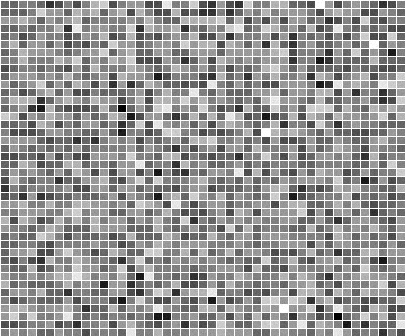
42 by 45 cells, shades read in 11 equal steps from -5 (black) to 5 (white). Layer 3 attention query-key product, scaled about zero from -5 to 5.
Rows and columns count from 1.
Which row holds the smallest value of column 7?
23
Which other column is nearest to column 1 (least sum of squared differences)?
7
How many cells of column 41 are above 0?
15
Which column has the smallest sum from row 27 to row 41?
44
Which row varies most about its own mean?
14
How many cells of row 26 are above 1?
11
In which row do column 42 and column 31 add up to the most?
6
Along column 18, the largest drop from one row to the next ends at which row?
40
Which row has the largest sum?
39
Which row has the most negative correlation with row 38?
37
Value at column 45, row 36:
2
